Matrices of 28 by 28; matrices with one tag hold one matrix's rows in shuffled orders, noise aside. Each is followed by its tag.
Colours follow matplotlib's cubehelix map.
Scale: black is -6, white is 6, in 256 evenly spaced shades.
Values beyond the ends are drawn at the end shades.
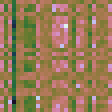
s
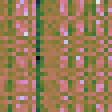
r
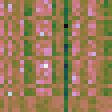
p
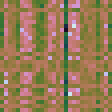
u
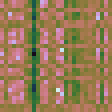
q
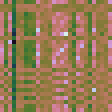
s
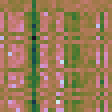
q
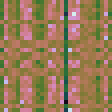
u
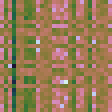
s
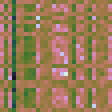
s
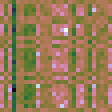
s
